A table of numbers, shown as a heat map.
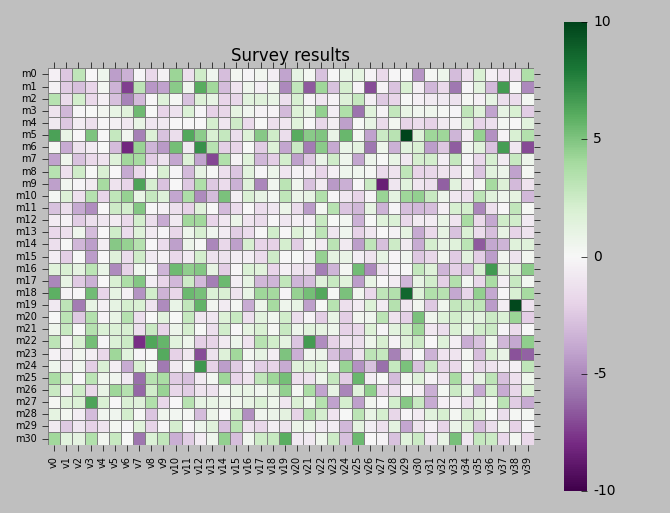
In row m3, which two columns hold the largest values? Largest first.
v7, v22
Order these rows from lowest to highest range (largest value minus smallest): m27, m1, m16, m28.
m28, m27, m16, m1
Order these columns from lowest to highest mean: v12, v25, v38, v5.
v25, v38, v5, v12
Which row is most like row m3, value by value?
m12
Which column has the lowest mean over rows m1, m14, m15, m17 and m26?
v3
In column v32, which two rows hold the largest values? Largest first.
m5, m18
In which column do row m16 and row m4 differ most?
v36
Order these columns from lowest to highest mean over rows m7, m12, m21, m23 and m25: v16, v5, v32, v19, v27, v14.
v32, v16, v27, v5, v14, v19
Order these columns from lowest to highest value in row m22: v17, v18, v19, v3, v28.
v28, v19, v18, v17, v3
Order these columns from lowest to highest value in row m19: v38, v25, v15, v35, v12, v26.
v25, v15, v26, v35, v12, v38
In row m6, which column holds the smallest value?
v6
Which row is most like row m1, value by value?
m6
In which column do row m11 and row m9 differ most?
v23
